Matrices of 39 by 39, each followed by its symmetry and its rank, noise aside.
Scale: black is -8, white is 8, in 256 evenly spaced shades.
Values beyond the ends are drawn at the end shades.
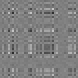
symmetric, rank one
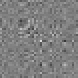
symmetric, rank three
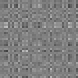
no symmetry, rank two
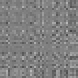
antisymmetric, rank two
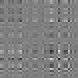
symmetric, rank one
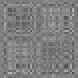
symmetric, rank two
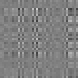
no symmetry, rank one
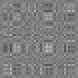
symmetric, rank two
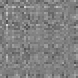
symmetric, rank three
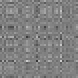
no symmetry, rank two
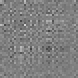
symmetric, rank three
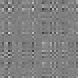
symmetric, rank one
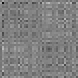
symmetric, rank two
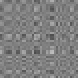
symmetric, rank two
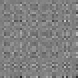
no symmetry, rank two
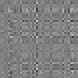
no symmetry, rank two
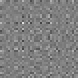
symmetric, rank three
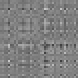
symmetric, rank two
